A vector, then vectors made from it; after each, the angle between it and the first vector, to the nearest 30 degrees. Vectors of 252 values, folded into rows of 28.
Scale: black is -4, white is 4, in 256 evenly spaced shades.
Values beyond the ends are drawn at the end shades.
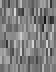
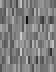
60 degrees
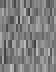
90 degrees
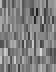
60 degrees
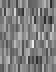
30 degrees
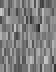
90 degrees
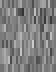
30 degrees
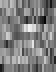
60 degrees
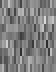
150 degrees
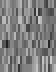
90 degrees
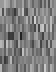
120 degrees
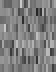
60 degrees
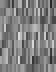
60 degrees
